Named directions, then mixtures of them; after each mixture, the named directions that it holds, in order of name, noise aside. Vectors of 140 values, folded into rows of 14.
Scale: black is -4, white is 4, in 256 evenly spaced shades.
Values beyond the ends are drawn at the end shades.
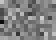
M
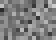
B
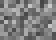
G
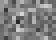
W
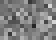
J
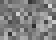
J.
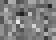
J, W.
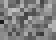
G, M.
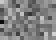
M.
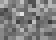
B, G, W.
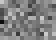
M.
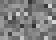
J.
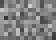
B, G, M.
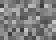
B, G.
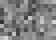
J, M, W.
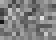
M.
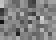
B, M.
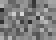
B, M.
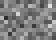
G, J.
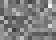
B, G, J.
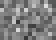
B, G, W.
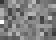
M.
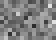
G, J, M.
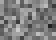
B, G, W.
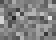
J, M.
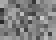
B, M.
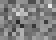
J, W.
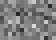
J, W.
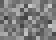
G.
